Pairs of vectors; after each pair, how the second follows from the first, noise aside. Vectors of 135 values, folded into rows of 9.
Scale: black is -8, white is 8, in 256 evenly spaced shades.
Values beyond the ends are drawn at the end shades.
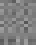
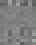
reversed, partly zeroed.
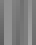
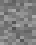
shuffled.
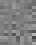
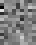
reversed, scaled up.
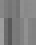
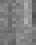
reversed, negated.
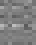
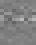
reversed, partly zeroed.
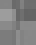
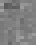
wrapped around, negated, partly zeroed.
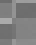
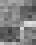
reversed, scaled up.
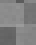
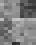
reversed, scaled up.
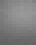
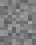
shuffled.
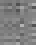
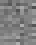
copied.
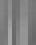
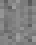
wrapped around, negated, partly zeroed.
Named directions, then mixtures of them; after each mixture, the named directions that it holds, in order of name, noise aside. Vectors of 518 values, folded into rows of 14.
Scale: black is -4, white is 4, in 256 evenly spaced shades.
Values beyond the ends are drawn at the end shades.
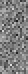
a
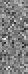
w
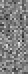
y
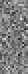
w, y.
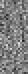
y.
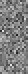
a, y.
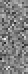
w.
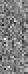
w, y.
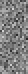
a.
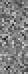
w.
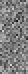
a.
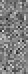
a, y.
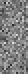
a, w.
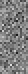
a.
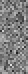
a, y.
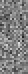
y.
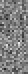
y.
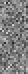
a, w.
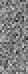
a.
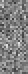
y.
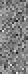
a.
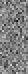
a.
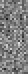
y.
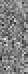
w, y.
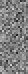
a.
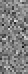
a, w.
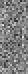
a, y.
